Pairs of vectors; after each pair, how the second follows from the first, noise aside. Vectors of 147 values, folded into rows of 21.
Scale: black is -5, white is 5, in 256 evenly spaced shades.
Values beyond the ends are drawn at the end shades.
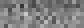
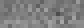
reversed, negated, shrunk.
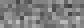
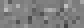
reversed, partly zeroed.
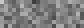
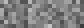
reversed, negated.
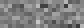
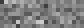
reversed, negated.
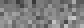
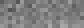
reversed, negated, shrunk.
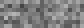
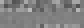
reversed, partly zeroed.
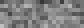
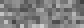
reversed, negated.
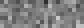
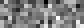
scaled up.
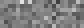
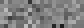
reversed, negated.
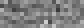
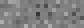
wrapped around, negated, partly zeroed.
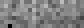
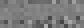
wrapped around, negated, partly zeroed.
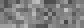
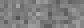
reversed, negated, shrunk.
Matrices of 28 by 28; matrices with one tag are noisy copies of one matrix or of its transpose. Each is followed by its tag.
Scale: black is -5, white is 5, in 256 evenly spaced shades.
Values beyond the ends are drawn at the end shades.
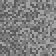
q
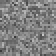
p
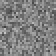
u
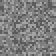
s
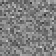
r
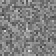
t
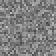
r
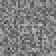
r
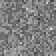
u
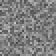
r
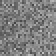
q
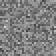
r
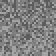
q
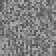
p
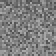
q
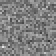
r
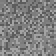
q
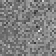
q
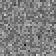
r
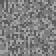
p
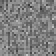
p
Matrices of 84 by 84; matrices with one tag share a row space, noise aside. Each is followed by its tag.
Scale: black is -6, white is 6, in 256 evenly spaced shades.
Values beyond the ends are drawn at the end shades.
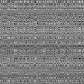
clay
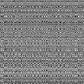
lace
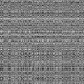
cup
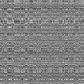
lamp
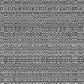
lace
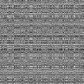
lamp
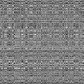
lamp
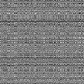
clay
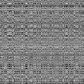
lamp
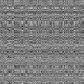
lamp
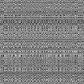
lace
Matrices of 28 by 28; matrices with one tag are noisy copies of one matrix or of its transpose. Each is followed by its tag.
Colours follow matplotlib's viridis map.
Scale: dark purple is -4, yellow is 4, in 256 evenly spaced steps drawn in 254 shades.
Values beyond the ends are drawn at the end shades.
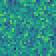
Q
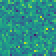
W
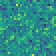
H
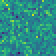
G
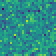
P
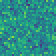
H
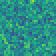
W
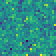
P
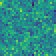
G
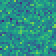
P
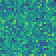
H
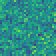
P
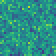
G
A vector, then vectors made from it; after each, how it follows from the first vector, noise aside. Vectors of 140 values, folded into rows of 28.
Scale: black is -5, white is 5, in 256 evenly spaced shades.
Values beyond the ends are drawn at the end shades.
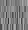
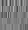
wrapped around, negated, partly zeroed.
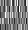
reversed, negated, scaled up.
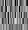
reversed, scaled up.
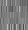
negated, partly zeroed.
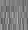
negated, shrunk.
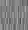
negated, shrunk.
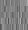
shrunk.
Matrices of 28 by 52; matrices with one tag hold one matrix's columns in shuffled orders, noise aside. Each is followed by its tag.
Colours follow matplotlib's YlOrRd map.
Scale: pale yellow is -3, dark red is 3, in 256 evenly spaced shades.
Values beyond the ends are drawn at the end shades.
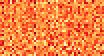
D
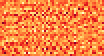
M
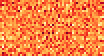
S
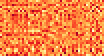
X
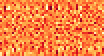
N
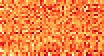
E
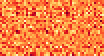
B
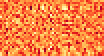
N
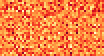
S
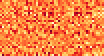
B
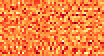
M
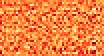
M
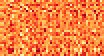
X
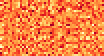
S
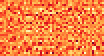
M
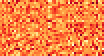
D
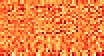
E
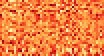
X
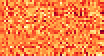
B
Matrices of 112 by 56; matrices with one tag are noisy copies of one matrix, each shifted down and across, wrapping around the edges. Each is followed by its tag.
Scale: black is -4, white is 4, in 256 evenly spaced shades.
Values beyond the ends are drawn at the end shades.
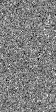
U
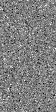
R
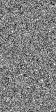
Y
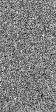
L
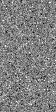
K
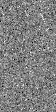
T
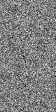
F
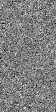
T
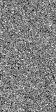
F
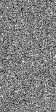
L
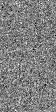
U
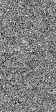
F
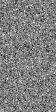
Y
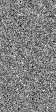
F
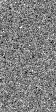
K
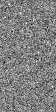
Y
